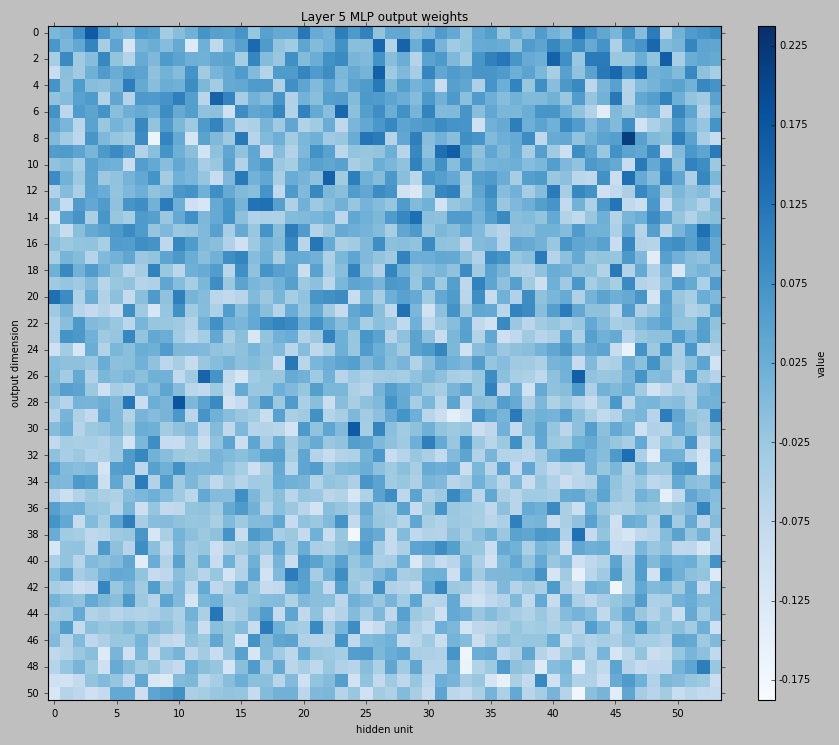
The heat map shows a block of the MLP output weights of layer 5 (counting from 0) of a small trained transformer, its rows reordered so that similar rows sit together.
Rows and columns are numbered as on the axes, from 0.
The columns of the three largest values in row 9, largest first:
32, 31, 53
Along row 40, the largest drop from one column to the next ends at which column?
7
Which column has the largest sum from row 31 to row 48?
51
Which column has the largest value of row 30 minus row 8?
8
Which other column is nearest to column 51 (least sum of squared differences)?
5
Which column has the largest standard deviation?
42
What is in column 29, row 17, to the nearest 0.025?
0.025
